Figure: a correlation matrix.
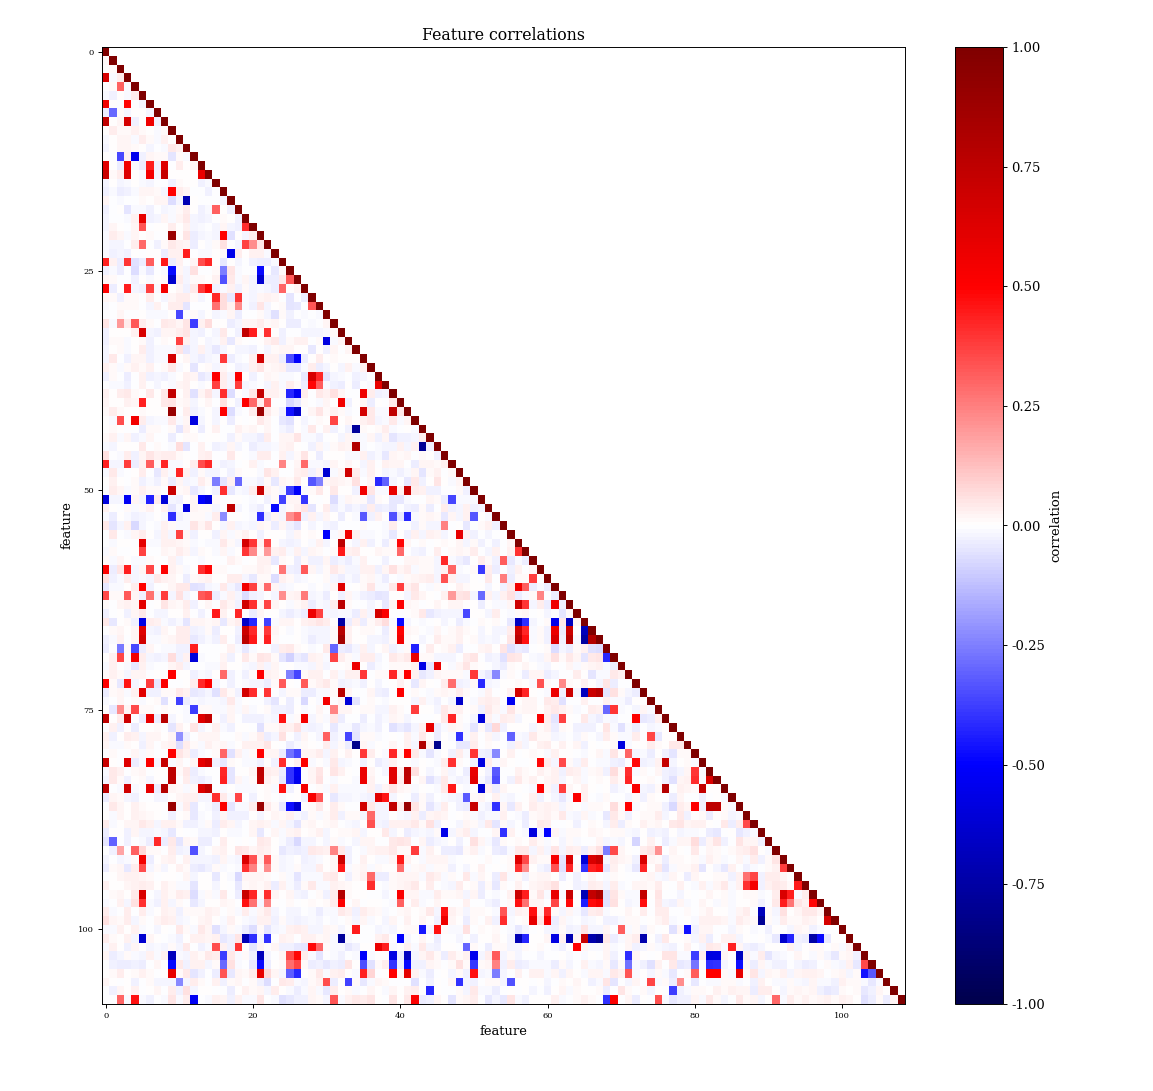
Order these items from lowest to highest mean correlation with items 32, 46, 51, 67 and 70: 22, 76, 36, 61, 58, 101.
101, 76, 36, 58, 22, 61
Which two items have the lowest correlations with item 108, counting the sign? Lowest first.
12, 68
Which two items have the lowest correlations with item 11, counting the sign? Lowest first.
17, 52
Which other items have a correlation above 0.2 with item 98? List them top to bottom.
46, 54, 58, 60, 99
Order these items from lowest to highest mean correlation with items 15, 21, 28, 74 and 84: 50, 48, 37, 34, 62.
48, 34, 62, 50, 37
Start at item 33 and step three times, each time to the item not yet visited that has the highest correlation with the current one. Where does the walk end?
10
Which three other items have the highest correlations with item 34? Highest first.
45, 70, 100
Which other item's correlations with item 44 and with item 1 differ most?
77
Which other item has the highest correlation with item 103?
26
